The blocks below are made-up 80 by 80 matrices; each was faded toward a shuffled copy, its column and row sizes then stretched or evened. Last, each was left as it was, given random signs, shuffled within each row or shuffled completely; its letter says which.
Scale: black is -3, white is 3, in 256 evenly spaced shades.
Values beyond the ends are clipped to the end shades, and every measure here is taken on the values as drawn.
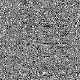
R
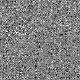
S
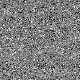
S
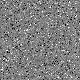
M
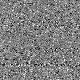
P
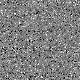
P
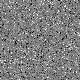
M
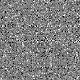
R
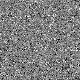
P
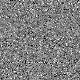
P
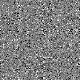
R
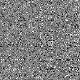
R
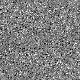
P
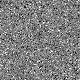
M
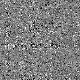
S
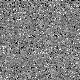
P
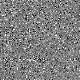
S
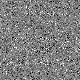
P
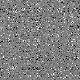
R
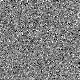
P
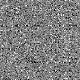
R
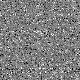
P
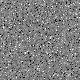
M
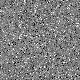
M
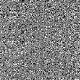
R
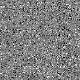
R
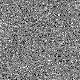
P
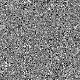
S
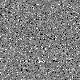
P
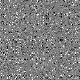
R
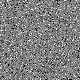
M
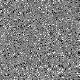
R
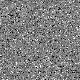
P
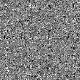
S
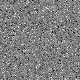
M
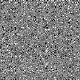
S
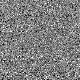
P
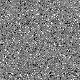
P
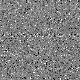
P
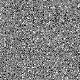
S
